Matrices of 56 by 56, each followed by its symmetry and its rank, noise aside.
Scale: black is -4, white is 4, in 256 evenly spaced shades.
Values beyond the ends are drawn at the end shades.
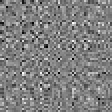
symmetric, rank five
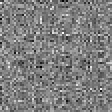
no symmetry, rank seven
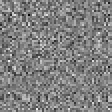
no symmetry, rank six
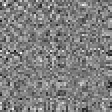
no symmetry, rank six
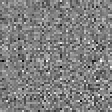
no symmetry, rank seven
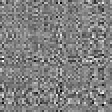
antisymmetric, rank six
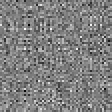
antisymmetric, rank six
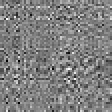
no symmetry, rank six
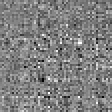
antisymmetric, rank six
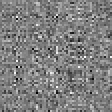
no symmetry, rank seven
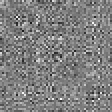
symmetric, rank six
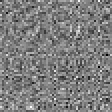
no symmetry, rank six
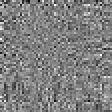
antisymmetric, rank six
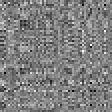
no symmetry, rank five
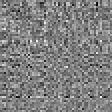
no symmetry, rank six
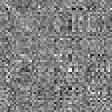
no symmetry, rank five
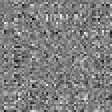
antisymmetric, rank six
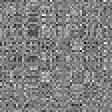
no symmetry, rank six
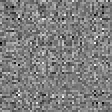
no symmetry, rank five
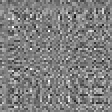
no symmetry, rank six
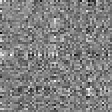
no symmetry, rank six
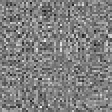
no symmetry, rank five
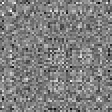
symmetric, rank six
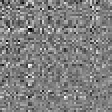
no symmetry, rank five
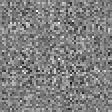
no symmetry, rank seven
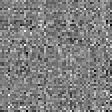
no symmetry, rank five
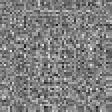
no symmetry, rank seven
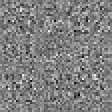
no symmetry, rank seven
